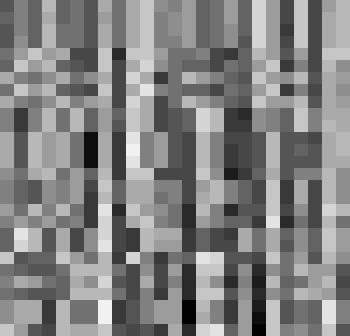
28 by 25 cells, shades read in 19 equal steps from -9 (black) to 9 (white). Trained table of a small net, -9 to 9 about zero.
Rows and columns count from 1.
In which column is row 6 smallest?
21
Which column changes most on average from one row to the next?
3
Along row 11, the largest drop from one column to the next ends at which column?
17
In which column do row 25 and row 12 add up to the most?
15
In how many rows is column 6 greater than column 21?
23
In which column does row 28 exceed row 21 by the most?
16
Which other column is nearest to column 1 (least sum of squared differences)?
5
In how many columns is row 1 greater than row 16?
13
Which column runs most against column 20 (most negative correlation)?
22
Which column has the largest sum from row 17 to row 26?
8
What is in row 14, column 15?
4
